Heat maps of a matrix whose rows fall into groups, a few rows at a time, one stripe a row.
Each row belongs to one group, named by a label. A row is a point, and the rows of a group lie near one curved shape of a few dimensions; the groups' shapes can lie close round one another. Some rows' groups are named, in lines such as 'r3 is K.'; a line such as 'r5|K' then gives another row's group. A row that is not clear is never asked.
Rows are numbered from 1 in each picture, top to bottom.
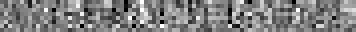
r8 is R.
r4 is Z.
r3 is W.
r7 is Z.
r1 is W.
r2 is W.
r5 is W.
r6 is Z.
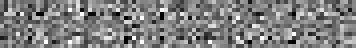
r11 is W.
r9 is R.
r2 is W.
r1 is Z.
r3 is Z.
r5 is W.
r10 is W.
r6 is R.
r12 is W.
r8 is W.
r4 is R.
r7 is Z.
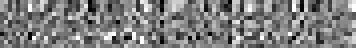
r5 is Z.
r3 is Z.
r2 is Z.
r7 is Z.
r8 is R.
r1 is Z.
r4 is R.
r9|W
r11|Z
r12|R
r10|W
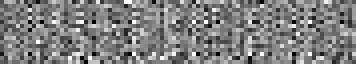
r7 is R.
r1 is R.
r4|R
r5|Z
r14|R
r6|R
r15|Z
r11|R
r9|W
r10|R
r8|W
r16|Z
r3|Z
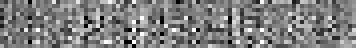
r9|Z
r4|W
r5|Z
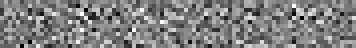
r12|R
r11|W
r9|W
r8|R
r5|Z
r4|R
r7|W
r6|Z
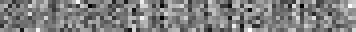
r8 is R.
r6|W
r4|Z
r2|Z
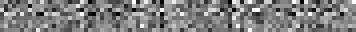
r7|Z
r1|Z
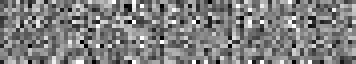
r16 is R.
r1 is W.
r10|Z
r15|R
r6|R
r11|Z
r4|W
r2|W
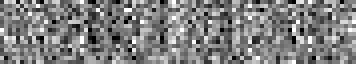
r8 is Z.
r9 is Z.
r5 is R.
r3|R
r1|R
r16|R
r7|R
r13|R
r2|R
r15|Z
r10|R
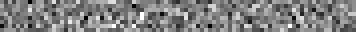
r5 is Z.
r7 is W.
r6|Z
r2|Z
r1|W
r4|Z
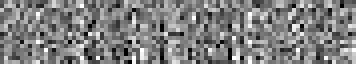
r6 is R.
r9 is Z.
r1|R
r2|R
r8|Z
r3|Z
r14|W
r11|R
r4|R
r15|Z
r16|R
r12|R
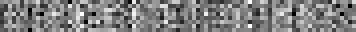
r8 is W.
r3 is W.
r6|Z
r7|R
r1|R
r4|R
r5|W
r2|Z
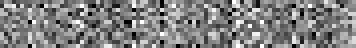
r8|Z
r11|Z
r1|Z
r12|W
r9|Z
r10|Z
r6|W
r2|R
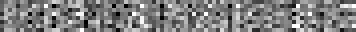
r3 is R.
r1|R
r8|R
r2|W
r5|Z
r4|R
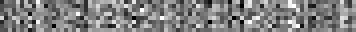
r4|W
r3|W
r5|Z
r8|W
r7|W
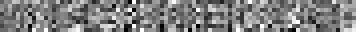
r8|W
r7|W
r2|W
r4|W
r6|W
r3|W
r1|R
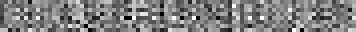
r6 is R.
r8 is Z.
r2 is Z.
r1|W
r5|R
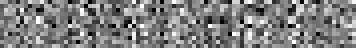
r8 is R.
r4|R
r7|W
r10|R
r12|R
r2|Z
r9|Z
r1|Z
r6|R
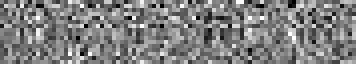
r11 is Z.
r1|W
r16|W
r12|Z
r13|Z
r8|R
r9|R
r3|Z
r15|R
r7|Z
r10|R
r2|R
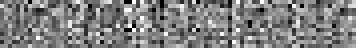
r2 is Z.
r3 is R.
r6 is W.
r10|R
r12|Z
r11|Z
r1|W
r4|R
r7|W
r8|W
